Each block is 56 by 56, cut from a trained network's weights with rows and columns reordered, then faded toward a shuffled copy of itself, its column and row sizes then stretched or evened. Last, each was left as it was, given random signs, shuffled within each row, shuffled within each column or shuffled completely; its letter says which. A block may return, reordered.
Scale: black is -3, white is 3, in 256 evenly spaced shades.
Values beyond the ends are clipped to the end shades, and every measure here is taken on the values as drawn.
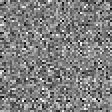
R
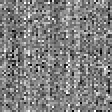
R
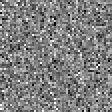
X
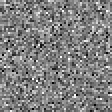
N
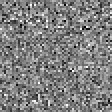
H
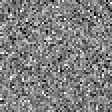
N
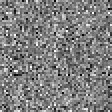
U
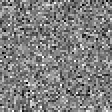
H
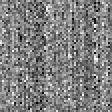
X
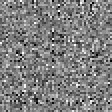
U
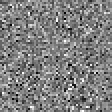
R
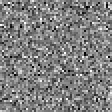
H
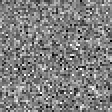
H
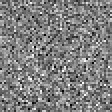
N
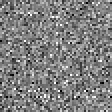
H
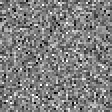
N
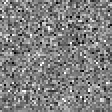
H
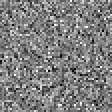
H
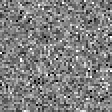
N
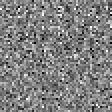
U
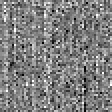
X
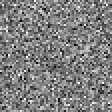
N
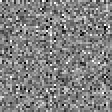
U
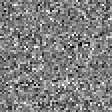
H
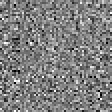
R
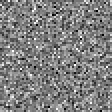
N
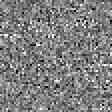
H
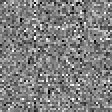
R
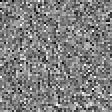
X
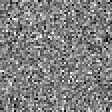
U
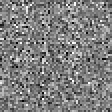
U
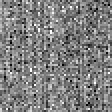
X
